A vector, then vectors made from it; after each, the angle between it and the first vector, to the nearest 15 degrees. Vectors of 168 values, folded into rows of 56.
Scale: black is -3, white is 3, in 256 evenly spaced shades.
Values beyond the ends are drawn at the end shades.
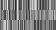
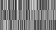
15 degrees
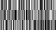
60 degrees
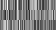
15 degrees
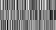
135 degrees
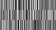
45 degrees
